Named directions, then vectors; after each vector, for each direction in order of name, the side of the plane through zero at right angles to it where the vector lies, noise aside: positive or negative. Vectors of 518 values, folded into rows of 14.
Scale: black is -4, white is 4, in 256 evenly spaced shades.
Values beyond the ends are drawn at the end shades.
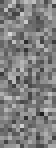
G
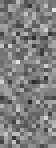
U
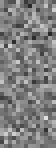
negative, positive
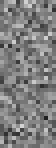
positive, negative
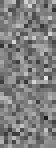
positive, negative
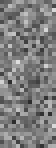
positive, positive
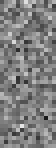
positive, negative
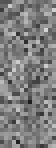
positive, positive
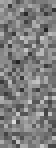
negative, negative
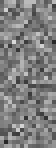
positive, negative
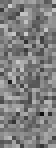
positive, positive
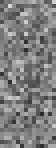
positive, positive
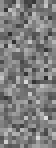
negative, positive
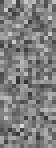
positive, negative
